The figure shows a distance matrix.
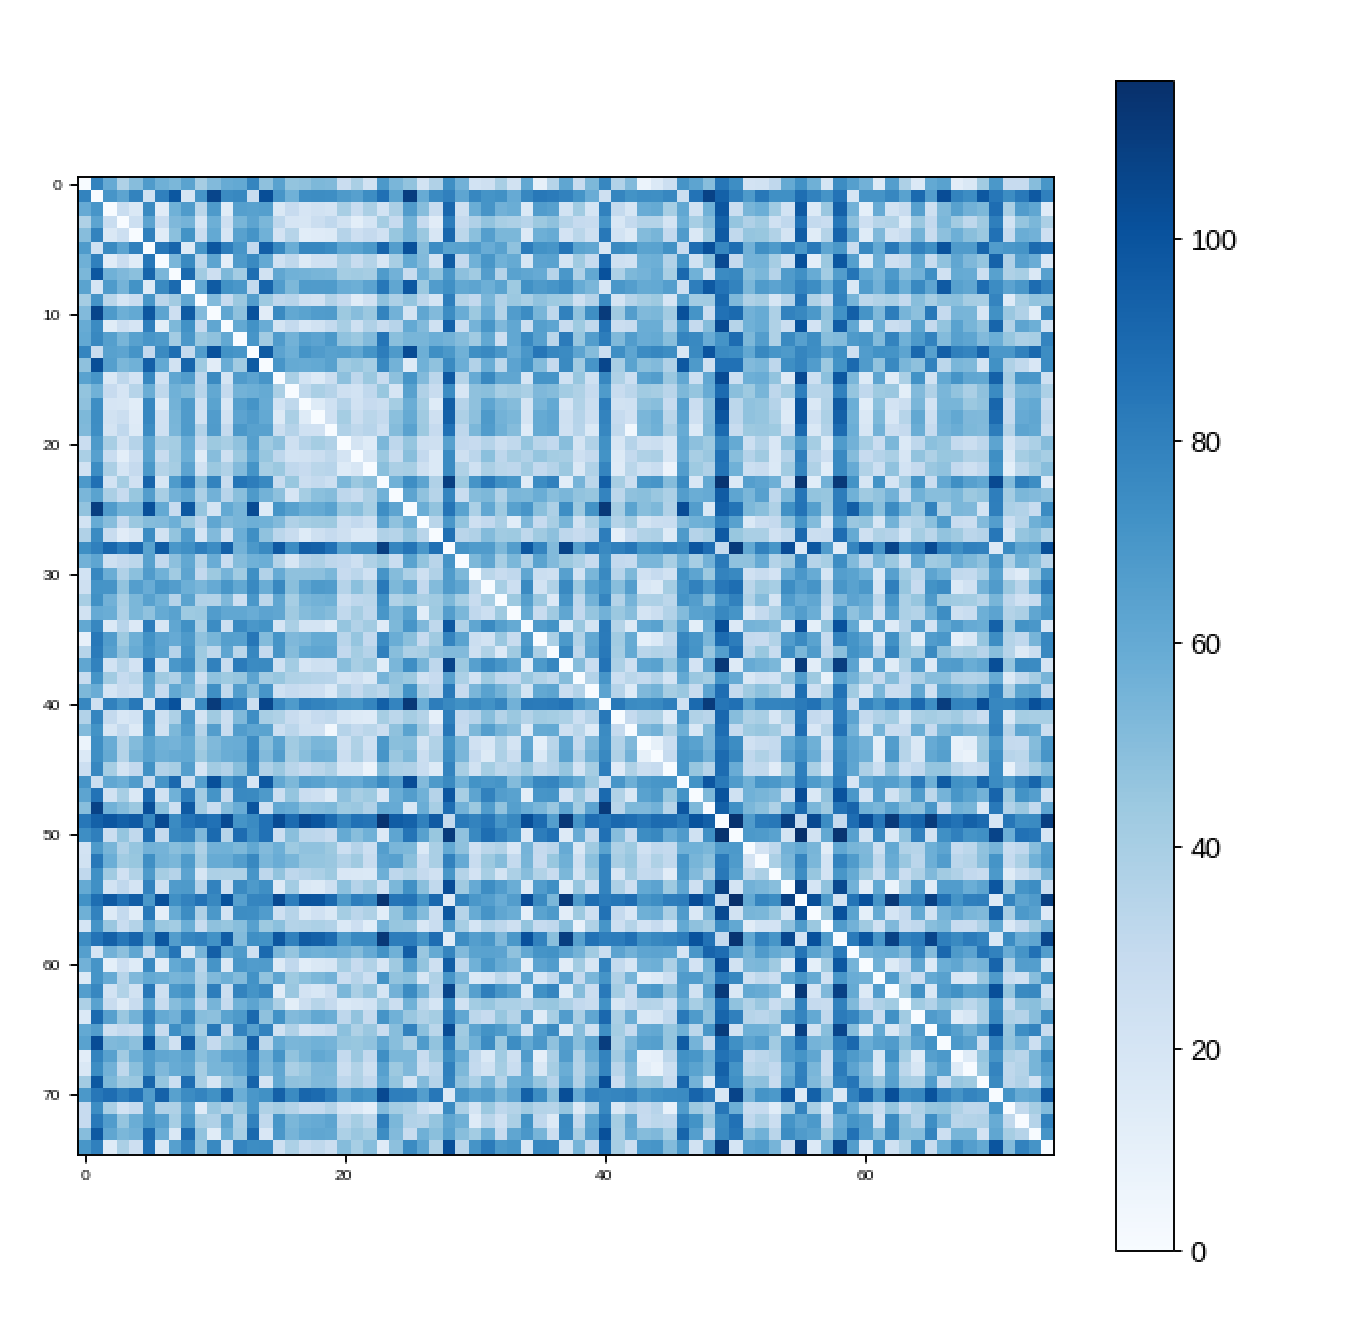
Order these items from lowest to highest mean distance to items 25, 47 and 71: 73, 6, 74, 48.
48, 6, 73, 74
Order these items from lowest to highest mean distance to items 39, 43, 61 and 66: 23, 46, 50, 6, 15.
6, 15, 23, 50, 46
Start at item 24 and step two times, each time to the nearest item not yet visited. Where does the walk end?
63
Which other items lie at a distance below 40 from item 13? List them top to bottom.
1, 5, 8, 40, 46, 59
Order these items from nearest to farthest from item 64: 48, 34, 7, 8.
48, 7, 34, 8
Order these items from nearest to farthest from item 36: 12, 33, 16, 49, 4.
12, 33, 16, 4, 49
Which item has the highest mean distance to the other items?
49
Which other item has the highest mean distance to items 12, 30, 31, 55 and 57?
50
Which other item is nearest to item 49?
70
